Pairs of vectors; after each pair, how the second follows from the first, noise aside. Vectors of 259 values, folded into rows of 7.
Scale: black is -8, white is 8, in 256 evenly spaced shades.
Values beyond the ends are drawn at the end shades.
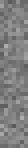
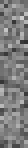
reversed, scaled up.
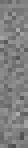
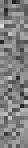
reversed, scaled up.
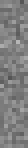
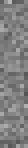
wrapped around.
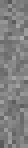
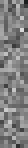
reversed, scaled up.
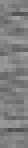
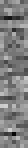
reversed, scaled up.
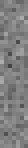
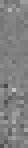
wrapped around, negated, partly zeroed.
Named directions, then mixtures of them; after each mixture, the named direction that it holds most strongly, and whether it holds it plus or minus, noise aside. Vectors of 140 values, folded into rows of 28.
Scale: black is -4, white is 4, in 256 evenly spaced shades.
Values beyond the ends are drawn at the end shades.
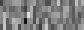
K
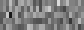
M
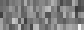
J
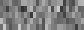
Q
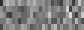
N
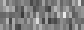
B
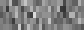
Q, plus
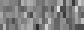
Q, plus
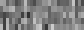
K, minus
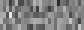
M, minus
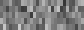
Q, plus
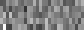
M, minus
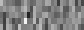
K, minus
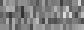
B, plus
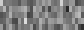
K, minus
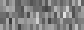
B, plus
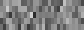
Q, minus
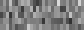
M, plus
